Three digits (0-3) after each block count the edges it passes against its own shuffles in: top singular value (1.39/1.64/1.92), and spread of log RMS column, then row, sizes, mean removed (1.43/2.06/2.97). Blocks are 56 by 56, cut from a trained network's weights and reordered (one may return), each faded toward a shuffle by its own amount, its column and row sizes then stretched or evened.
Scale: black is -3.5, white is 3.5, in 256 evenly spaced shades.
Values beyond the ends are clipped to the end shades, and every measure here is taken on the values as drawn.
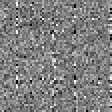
3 2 1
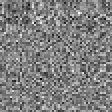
3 0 1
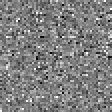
1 1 1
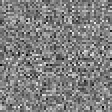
3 1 2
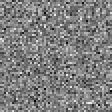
2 0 0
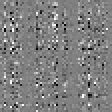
1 3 2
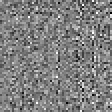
2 2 0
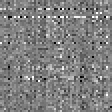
2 1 2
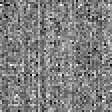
2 0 1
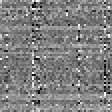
2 2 0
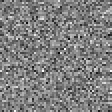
2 0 1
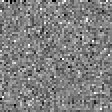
0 0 0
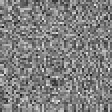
3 0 0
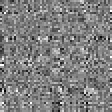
3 1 2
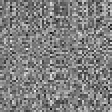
3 2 0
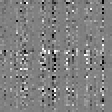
1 3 2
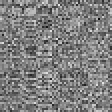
3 1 0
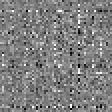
2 2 2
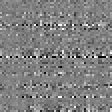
3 1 3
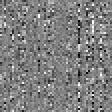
2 3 0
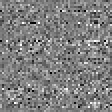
1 1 2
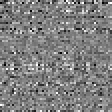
2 0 3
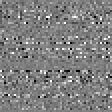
0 0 3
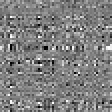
3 2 3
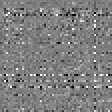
1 1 3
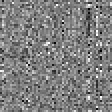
2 2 0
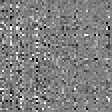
1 3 2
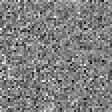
1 1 1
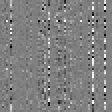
3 3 0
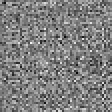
3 1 1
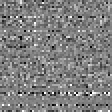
0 1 3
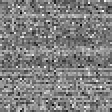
2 0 0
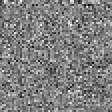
1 0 1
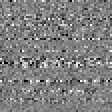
2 0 3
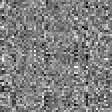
3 2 1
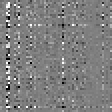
2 3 1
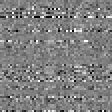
2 0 3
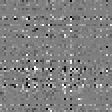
1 2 3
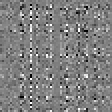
3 3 2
